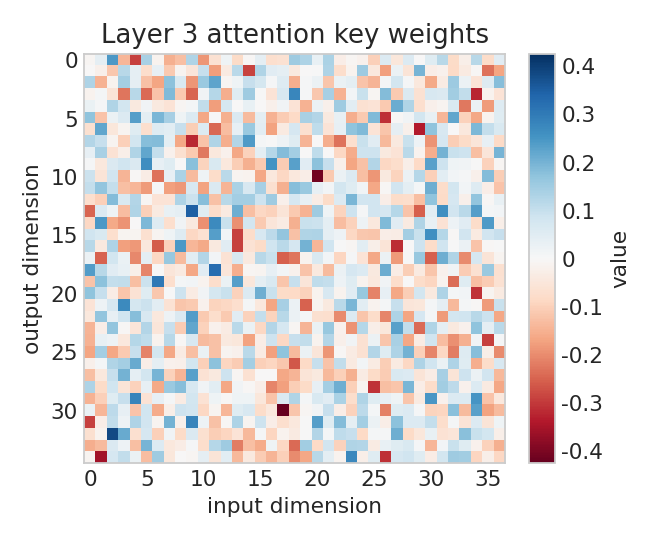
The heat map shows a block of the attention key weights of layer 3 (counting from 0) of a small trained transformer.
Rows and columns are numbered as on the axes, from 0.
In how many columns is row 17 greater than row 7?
20
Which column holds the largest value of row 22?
9
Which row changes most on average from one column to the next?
3
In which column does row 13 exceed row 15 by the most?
13
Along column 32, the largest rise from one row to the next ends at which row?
26
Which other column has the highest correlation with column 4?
25
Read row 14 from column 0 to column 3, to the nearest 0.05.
-0.1 0.25 -0.15 -0.2
